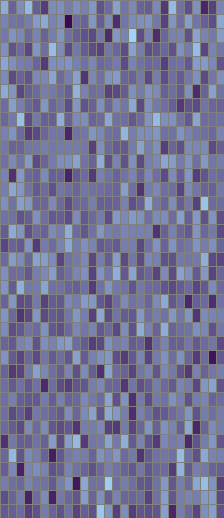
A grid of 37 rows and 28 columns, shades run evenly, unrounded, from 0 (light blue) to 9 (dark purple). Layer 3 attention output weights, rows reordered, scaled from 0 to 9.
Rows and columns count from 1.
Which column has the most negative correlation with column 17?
14
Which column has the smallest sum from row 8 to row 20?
19
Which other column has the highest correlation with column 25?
8
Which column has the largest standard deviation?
25
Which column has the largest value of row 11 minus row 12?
21
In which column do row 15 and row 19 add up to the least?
26
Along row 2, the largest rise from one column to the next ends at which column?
9
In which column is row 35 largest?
10
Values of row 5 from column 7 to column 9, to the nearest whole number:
3 3 3
